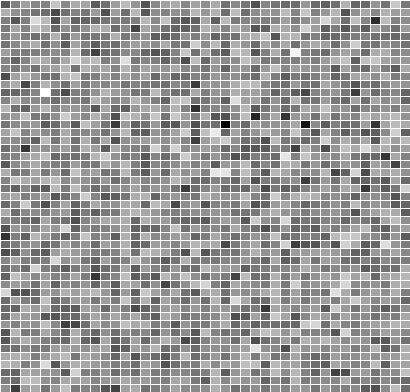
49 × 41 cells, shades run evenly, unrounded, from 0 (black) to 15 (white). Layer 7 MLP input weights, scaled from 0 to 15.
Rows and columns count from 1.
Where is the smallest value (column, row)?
23, 16
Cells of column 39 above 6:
41
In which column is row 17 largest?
22
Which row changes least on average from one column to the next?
27
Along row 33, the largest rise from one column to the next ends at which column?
6
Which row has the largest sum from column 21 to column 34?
25
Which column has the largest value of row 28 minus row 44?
29
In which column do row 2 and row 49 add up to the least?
11
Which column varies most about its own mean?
26
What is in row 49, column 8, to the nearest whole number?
7
